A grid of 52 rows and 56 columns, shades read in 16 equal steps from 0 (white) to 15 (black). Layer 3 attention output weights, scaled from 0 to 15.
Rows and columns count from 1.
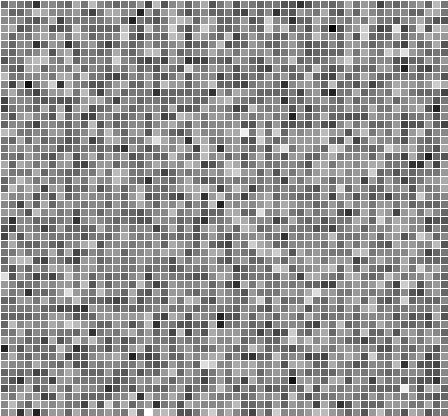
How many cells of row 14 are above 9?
11
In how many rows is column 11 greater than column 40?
25
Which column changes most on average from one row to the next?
51
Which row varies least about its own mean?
39
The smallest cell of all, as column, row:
19, 52
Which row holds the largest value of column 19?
23
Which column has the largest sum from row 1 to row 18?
42
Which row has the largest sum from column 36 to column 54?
16
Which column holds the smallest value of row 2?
5
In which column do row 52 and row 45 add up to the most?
32
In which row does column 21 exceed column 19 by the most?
40
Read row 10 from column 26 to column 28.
7 7 11
